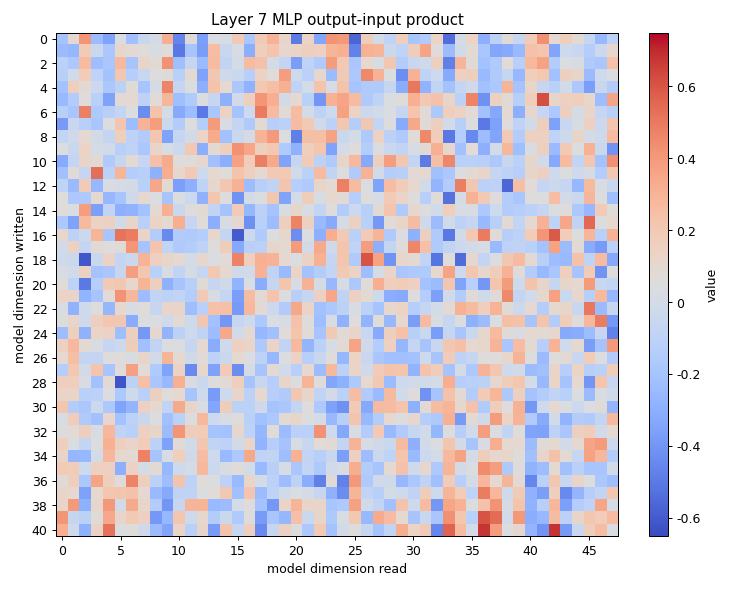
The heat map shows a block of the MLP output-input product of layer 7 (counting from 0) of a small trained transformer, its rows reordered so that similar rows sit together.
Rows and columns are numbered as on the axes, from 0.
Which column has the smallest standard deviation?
44
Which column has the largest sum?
37
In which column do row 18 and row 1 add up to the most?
26
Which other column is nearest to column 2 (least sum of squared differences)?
43
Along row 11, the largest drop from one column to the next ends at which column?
4
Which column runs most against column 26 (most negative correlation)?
25
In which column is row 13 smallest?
33
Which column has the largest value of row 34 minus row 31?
34
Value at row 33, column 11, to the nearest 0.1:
0
